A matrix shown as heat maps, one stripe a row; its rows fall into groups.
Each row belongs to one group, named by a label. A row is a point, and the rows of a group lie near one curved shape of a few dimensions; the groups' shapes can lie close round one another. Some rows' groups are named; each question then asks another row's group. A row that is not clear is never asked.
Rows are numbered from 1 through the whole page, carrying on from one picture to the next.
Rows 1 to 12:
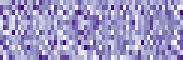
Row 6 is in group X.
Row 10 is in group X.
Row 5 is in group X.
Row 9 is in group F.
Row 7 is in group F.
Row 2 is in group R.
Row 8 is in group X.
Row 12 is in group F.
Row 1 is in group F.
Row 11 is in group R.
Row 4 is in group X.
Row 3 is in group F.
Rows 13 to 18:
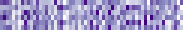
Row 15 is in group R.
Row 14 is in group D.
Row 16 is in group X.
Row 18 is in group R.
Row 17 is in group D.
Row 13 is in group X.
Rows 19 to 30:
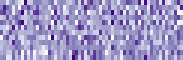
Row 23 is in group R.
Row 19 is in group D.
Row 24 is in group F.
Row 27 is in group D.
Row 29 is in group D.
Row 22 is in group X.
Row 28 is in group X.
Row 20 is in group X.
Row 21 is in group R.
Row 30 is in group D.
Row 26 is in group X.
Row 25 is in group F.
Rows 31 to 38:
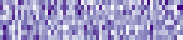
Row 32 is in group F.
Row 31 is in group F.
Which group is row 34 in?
F
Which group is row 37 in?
X
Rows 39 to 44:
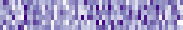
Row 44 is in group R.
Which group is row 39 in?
X
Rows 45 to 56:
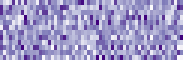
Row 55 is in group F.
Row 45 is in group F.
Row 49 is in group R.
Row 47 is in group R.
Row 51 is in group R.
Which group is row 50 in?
X
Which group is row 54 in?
R
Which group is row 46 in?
F
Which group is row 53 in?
R
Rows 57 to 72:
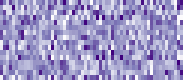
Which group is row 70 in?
F
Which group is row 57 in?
F
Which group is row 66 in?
X
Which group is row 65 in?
X
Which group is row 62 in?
X
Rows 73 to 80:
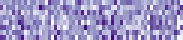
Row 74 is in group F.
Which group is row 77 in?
R
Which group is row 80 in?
R
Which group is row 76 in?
X
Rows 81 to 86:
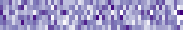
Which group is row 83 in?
F
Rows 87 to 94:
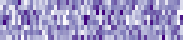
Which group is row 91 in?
X
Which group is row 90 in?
X
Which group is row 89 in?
R
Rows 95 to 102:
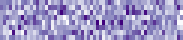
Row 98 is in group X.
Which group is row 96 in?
F
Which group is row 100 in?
R
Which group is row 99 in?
R
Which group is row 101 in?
D
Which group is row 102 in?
F
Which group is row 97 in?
D
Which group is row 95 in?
R
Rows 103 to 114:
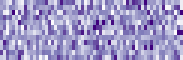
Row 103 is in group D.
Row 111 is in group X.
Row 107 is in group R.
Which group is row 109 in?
F
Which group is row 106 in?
R
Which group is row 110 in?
R
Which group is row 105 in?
F
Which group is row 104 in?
D
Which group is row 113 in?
R
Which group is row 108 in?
D
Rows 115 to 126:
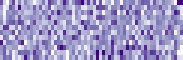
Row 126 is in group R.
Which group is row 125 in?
R
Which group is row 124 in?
D
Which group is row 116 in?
R
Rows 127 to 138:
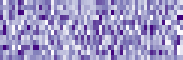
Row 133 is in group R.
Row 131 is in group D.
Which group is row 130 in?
F
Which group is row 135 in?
D
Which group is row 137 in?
R
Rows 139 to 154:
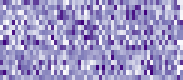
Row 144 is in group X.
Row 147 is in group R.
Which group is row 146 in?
X
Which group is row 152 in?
R
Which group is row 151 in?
F
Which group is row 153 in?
X
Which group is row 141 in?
D
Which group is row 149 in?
X
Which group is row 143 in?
F
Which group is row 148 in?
D
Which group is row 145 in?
D
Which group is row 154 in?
F
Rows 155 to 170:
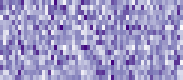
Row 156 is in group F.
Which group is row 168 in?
R
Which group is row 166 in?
X
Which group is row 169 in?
R
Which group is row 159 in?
F
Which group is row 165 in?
R
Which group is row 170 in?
X
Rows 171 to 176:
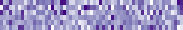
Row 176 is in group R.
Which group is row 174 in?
X
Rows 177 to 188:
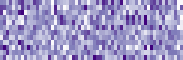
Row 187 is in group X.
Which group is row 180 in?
D
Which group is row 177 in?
R
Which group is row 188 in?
D
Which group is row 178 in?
X
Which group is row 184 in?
X
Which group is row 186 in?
X
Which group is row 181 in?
D
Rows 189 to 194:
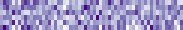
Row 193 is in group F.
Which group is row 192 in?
R
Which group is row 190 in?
X
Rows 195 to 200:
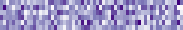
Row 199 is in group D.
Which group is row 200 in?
X
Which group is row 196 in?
R
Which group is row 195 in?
F
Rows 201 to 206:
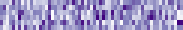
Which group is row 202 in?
F
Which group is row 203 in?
R
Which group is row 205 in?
F
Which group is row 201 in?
D
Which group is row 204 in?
R
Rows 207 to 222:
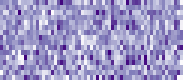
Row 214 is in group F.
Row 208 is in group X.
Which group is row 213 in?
X
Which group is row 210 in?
X
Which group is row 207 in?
D
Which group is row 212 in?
D
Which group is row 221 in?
X
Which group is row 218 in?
D
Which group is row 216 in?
F
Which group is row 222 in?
R
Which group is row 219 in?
D
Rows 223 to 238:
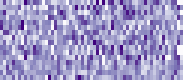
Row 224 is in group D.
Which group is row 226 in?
F
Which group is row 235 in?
D
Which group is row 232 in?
R
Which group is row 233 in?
R
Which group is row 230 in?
D
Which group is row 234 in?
D
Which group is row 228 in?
R
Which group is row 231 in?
D
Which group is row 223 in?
R
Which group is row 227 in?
X
